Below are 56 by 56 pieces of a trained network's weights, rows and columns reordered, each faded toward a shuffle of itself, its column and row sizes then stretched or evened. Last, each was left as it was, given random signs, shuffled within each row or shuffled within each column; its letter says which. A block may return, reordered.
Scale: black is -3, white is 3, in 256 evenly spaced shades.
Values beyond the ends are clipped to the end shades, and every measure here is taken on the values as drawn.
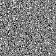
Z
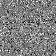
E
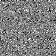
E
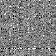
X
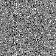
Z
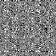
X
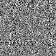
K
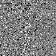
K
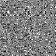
X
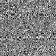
X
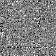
K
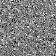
Z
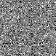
K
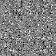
K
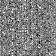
Z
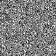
Z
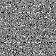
E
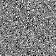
Z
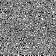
E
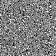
Z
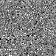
E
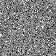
Z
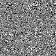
K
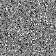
Z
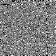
K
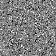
Z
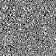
X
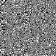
X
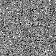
E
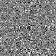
X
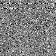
E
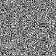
X
